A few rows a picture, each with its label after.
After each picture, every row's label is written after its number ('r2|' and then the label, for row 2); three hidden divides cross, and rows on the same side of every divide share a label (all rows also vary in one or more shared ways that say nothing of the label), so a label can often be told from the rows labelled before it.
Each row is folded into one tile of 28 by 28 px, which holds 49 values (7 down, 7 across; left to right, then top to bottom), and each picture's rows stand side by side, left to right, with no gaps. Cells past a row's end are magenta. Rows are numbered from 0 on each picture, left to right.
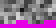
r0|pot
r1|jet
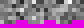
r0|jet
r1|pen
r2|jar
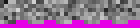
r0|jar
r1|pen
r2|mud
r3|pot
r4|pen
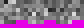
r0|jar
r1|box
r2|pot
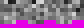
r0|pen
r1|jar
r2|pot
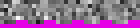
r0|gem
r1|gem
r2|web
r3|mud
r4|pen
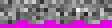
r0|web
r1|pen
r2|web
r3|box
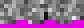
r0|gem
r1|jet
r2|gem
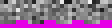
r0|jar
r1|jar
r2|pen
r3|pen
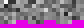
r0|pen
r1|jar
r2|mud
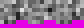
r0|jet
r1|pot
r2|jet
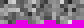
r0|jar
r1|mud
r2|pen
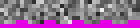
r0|box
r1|jar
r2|mud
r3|jar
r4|box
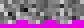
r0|box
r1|mud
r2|mud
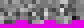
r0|web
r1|box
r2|mud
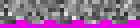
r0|gem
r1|box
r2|gem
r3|box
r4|gem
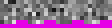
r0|pen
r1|box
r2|gem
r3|mud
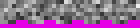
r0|jet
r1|mud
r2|jar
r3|jet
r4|jet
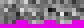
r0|jet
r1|box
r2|box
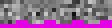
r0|gem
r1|box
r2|jet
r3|mud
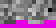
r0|gem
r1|box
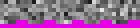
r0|jar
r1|jar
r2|box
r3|jar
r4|web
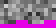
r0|gem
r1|box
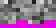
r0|pen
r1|jar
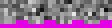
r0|mud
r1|mud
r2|pot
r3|box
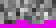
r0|web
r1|pot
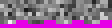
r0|box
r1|web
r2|mud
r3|pot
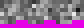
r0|gem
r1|gem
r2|pot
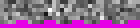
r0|pot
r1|jet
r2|gem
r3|gem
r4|pen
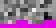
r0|box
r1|jet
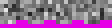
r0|mud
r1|box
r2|box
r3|web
